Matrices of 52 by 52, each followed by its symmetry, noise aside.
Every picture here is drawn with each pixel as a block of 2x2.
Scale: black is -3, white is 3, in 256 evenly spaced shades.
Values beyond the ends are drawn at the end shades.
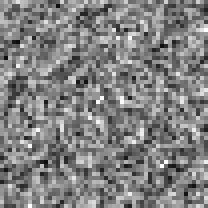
symmetric.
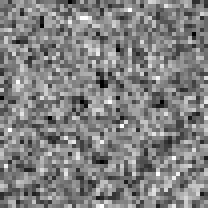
symmetric.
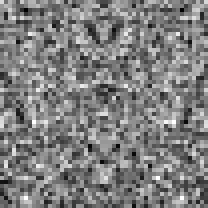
mirrored left to right.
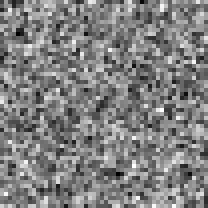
same after a half turn.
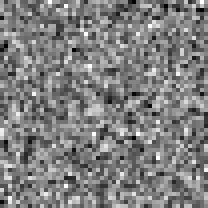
antisymmetric.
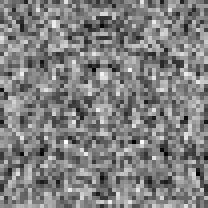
mirrored left to right.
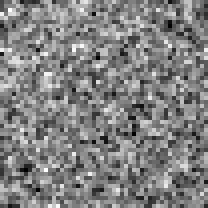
symmetric.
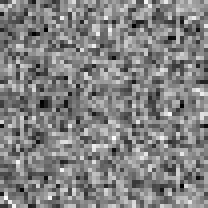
mirrored top to bottom.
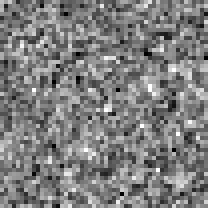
symmetric.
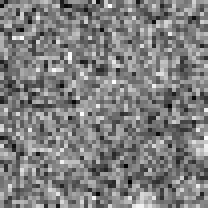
symmetric.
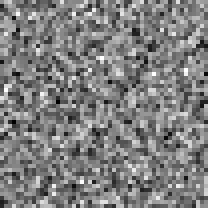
antisymmetric.
